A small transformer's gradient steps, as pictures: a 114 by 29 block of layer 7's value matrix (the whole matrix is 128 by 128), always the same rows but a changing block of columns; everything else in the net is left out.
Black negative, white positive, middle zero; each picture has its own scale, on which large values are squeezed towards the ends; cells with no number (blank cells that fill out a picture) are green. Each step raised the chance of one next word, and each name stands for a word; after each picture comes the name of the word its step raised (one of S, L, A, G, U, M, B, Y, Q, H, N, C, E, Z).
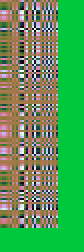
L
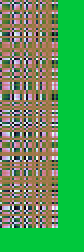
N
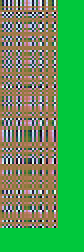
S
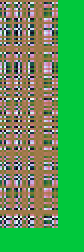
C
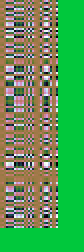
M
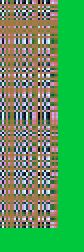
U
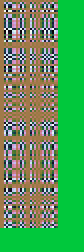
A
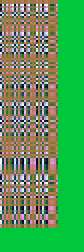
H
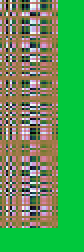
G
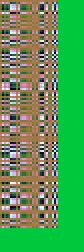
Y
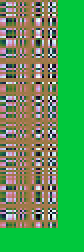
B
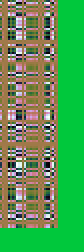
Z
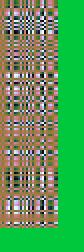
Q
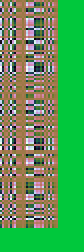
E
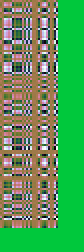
E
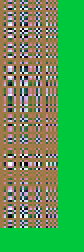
M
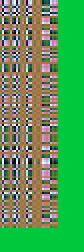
S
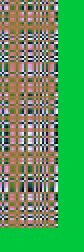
E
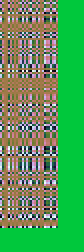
L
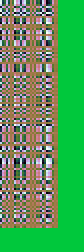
S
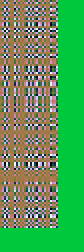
M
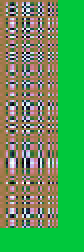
H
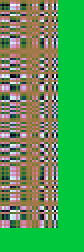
B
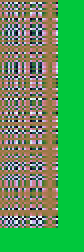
C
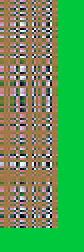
M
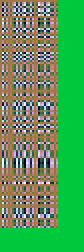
H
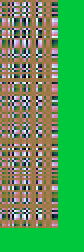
B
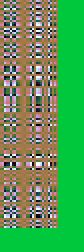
M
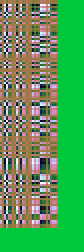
H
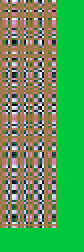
U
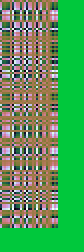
L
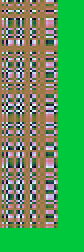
U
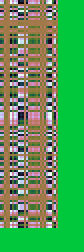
U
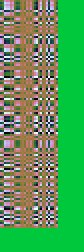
C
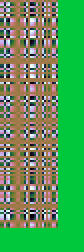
B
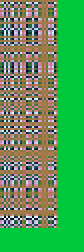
C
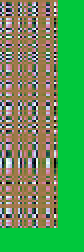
H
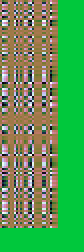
Q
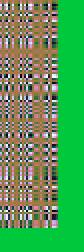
B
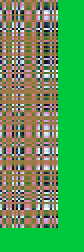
L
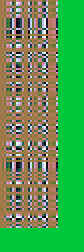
Z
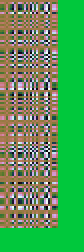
Y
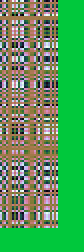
G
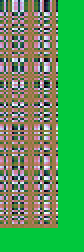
G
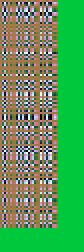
Y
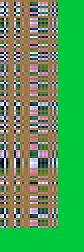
H
